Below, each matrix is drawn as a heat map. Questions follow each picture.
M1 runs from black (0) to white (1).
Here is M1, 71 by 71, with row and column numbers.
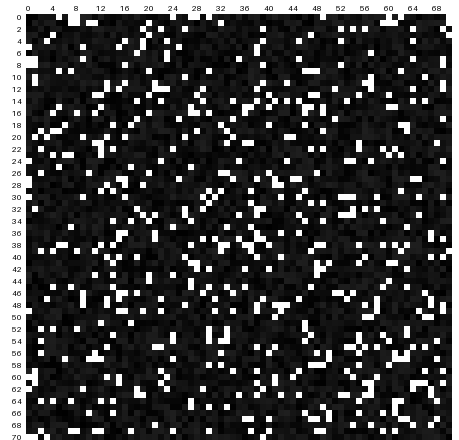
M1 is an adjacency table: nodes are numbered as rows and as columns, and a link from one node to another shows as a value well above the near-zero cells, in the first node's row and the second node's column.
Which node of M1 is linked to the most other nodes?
node 38
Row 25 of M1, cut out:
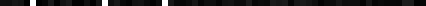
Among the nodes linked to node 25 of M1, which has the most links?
node 27
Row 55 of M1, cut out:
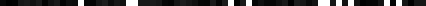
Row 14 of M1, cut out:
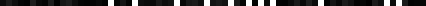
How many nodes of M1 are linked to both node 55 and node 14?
6
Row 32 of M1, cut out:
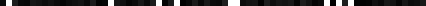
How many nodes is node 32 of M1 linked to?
9
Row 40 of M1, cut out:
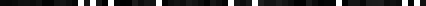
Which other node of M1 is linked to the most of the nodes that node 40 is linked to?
node 48
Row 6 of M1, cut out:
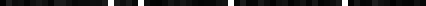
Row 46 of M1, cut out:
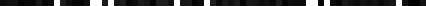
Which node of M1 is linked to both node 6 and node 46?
node 18
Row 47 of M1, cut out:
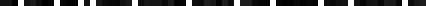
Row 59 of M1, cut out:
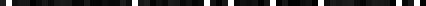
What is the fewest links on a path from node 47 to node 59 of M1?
2
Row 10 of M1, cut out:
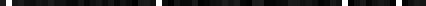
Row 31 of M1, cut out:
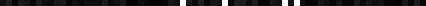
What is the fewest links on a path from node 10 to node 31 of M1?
5
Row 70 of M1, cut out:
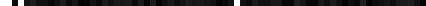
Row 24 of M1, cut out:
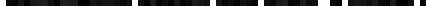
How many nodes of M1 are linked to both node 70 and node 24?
1
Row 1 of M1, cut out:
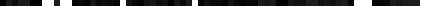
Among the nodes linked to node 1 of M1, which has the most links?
node 61
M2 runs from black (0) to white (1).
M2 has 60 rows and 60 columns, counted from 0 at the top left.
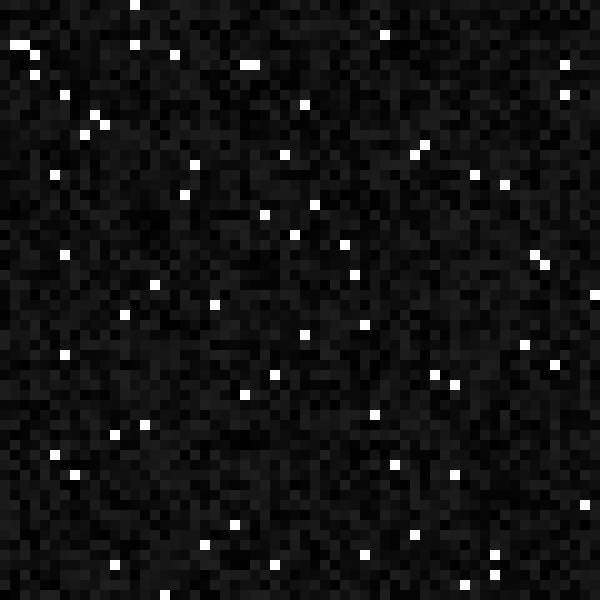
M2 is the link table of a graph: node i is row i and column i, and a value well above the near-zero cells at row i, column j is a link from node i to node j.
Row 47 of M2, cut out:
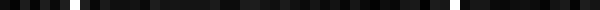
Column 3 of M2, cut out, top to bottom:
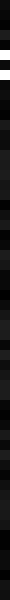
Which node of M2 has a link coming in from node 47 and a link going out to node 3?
node 7
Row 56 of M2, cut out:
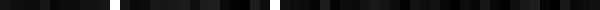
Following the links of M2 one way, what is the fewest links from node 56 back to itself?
3
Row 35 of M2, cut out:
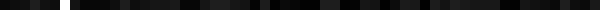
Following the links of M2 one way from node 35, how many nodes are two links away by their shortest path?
3
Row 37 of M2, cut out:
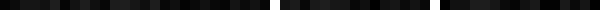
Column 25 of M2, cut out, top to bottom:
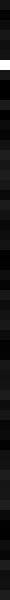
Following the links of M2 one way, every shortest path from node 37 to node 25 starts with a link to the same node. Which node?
node 27
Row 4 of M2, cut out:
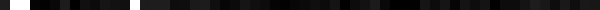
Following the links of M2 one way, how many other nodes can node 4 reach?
4
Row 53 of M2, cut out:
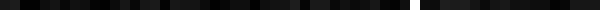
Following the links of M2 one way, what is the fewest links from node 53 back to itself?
7
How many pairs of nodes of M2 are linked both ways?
5
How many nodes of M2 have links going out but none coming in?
5
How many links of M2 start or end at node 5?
4
